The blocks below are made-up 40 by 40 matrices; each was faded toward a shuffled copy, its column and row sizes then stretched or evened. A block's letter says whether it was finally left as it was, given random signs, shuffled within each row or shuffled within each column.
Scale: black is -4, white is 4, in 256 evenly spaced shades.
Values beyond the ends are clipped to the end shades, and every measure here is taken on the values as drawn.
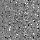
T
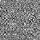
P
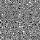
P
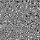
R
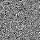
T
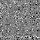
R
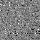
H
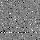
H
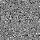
H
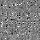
P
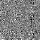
R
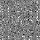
P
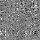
P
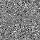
H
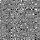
P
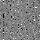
T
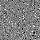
T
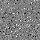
H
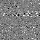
H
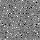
H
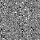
T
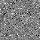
H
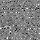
H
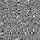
P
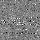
H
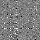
P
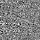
R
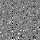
P
